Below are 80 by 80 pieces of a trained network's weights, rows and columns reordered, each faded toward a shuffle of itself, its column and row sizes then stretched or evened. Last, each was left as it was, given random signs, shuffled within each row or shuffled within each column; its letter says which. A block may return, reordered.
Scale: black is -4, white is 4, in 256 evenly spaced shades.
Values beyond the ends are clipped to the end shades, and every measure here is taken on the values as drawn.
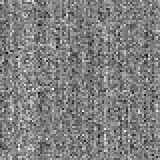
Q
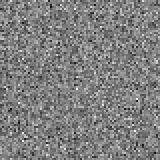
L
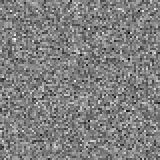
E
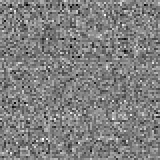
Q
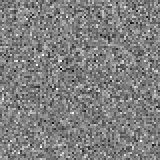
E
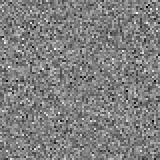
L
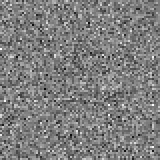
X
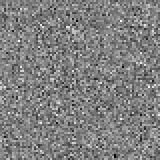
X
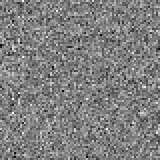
L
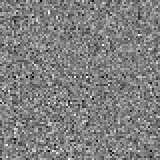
X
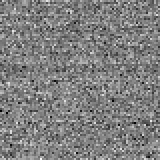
E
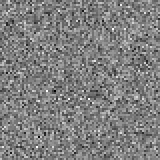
E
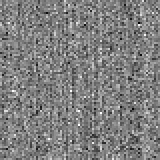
Q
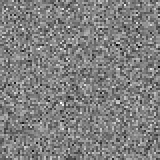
Q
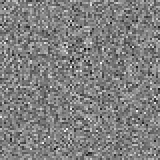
Q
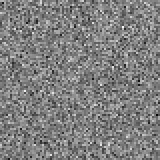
E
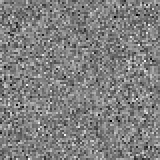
L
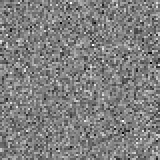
L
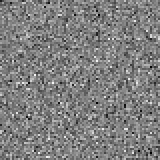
X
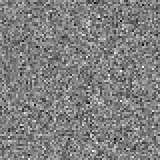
L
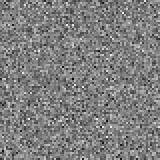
X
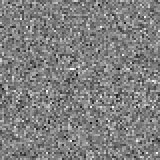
E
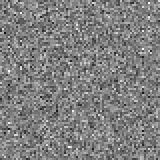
L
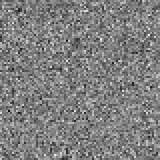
X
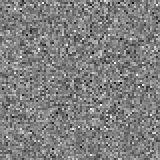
X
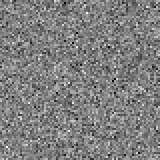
L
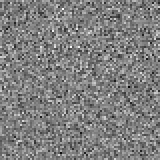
E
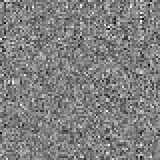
Q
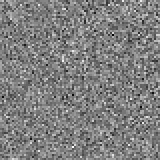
L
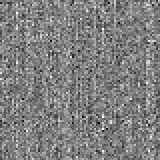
Q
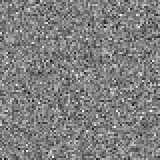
E
